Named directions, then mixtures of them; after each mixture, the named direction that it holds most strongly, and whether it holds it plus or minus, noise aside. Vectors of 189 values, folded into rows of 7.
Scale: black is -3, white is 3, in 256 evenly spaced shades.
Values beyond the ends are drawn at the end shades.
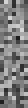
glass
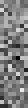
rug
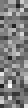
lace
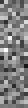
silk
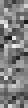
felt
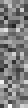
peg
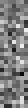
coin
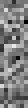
felt, plus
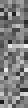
rug, minus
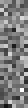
rug, plus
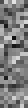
felt, minus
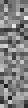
peg, minus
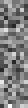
peg, plus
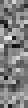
felt, minus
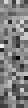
glass, plus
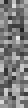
glass, minus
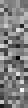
rug, plus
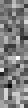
glass, minus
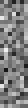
silk, plus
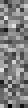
peg, minus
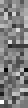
rug, plus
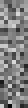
peg, minus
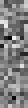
felt, plus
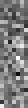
rug, minus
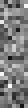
lace, plus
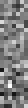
lace, plus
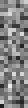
lace, plus
